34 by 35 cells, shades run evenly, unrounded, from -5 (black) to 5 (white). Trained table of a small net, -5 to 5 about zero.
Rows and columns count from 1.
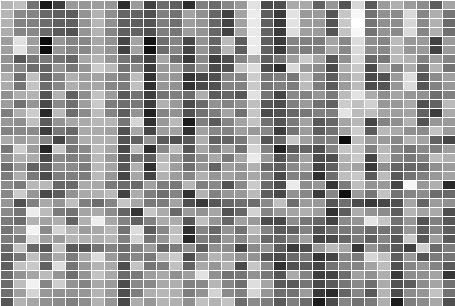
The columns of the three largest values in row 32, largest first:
3, 20, 5
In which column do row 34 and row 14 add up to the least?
25
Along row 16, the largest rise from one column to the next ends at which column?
28
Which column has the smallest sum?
22
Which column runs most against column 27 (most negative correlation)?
12
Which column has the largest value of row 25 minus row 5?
4
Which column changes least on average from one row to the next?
1
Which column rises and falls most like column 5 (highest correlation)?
14
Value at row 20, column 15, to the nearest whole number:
0
